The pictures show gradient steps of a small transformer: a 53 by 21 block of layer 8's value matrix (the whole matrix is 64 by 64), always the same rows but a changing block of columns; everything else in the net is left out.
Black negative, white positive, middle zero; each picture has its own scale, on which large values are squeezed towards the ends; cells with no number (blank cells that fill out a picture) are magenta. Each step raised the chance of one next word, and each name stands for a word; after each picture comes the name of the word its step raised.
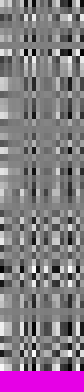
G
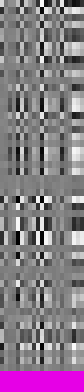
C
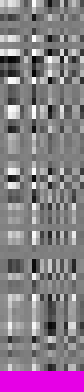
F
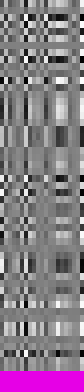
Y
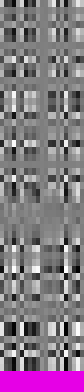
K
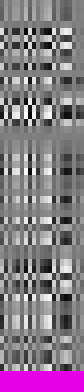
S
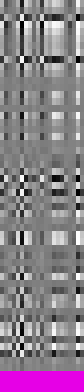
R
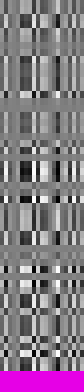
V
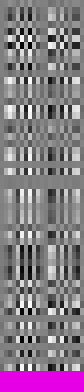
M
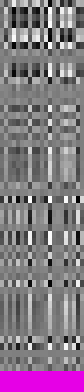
C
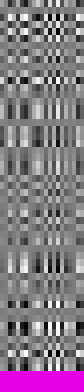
Y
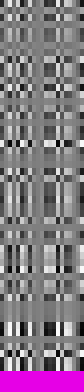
K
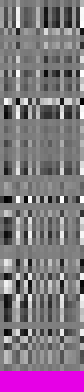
S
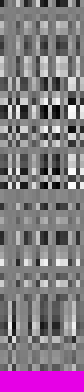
F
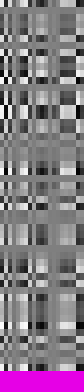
F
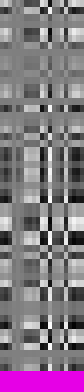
C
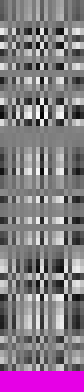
S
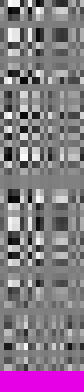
C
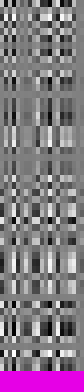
Y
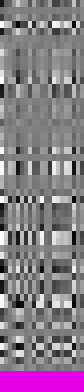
V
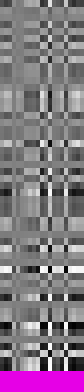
K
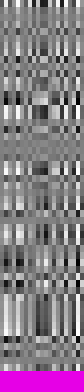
F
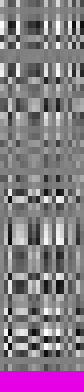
R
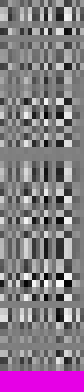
S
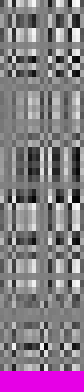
V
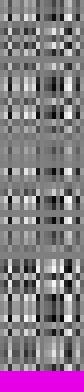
S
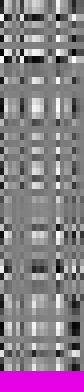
G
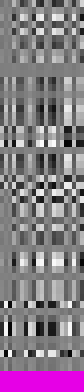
Y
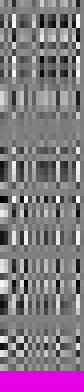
V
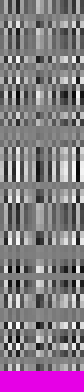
V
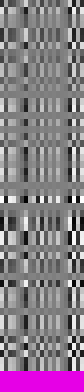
C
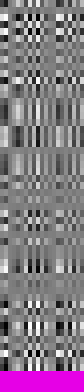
Y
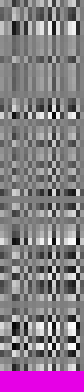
R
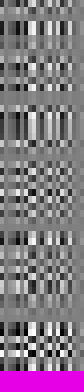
R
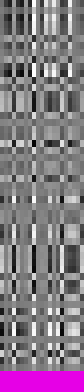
K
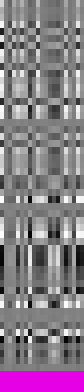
M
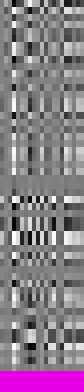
C
